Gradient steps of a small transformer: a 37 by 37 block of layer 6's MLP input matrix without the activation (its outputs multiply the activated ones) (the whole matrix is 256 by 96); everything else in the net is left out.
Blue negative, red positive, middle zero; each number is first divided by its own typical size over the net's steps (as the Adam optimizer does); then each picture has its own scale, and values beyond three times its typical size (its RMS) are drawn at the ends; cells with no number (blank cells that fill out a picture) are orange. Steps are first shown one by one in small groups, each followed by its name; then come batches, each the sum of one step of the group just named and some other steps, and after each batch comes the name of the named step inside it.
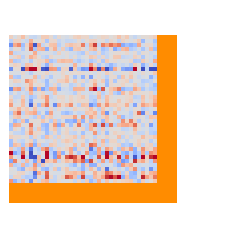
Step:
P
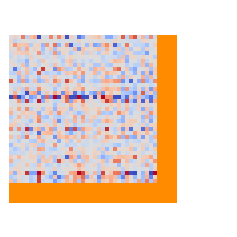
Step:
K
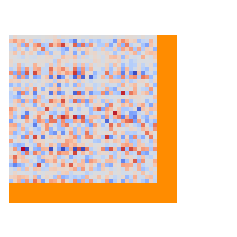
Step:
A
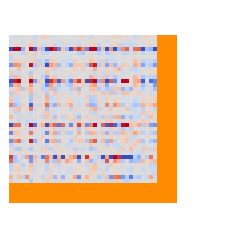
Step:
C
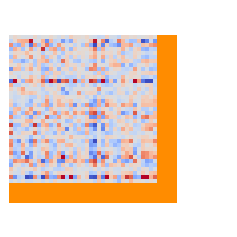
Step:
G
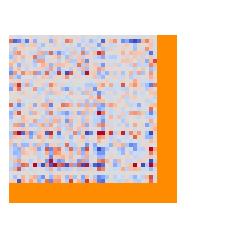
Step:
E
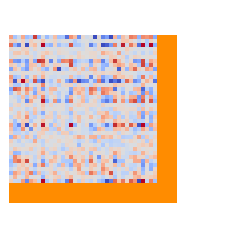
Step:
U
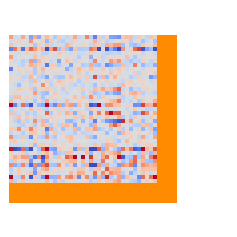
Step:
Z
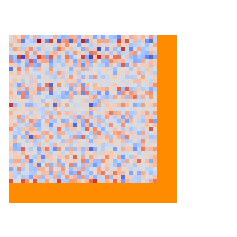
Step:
Z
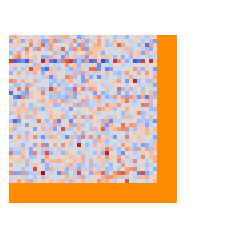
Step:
P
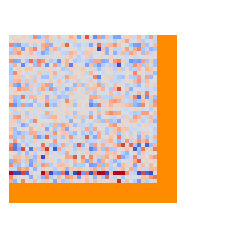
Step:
Z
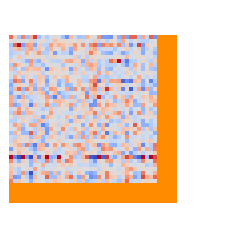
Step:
P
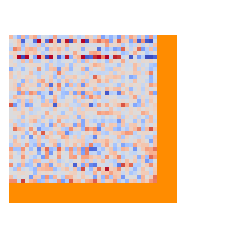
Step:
Z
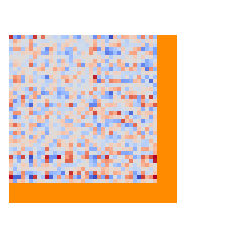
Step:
Z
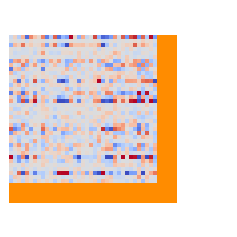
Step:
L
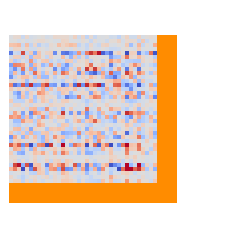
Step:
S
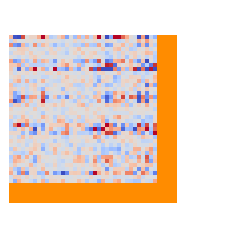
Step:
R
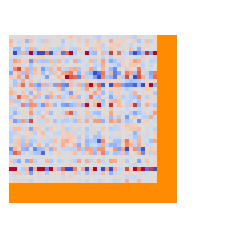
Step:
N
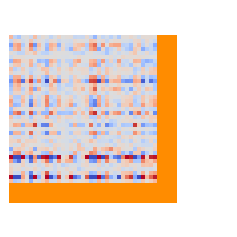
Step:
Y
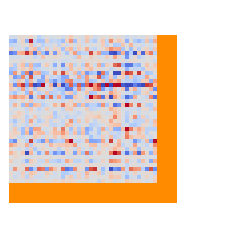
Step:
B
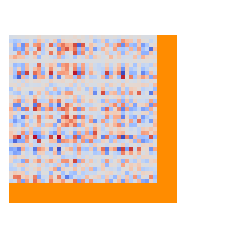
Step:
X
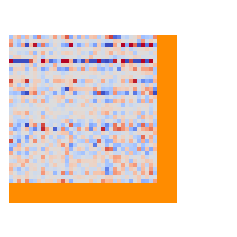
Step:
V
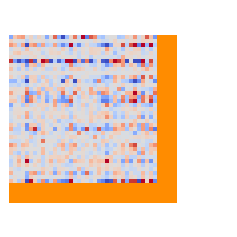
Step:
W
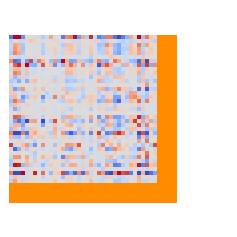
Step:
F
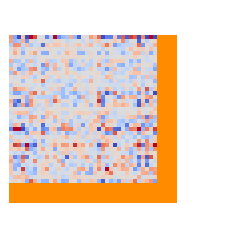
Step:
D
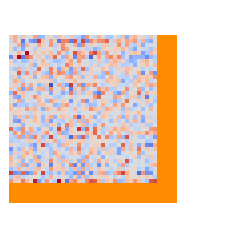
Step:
X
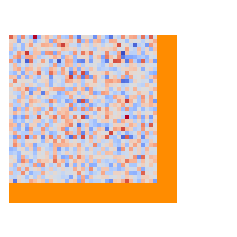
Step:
X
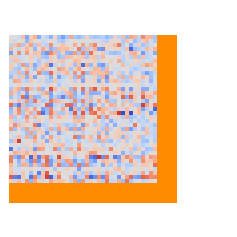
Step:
Y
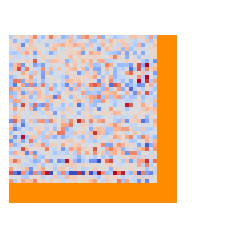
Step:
B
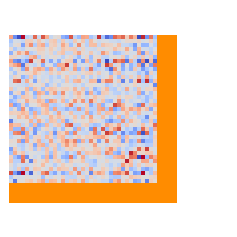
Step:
R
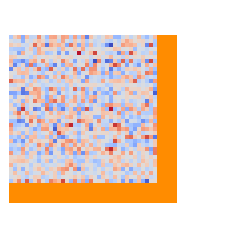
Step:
V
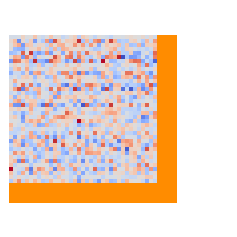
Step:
N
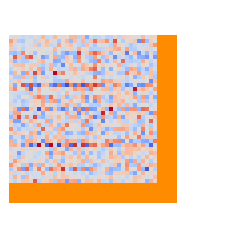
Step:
S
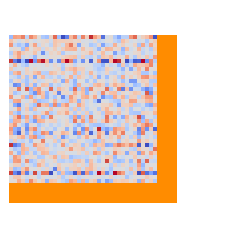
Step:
W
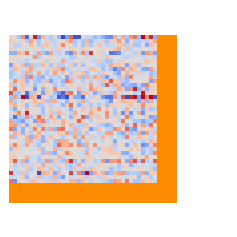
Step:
B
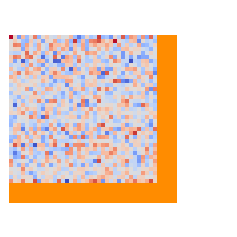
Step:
D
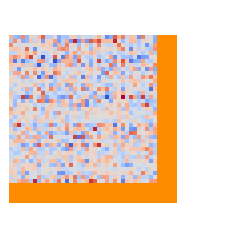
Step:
R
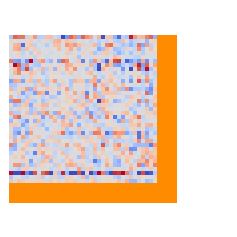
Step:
F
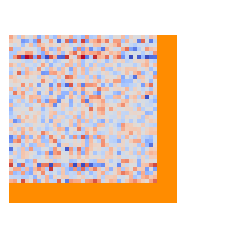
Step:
N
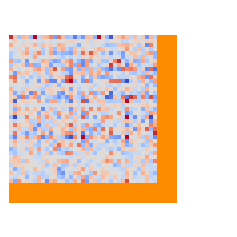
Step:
R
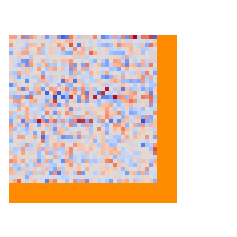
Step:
W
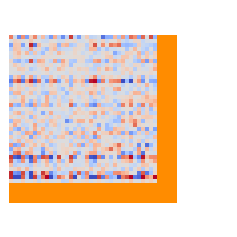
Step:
Y
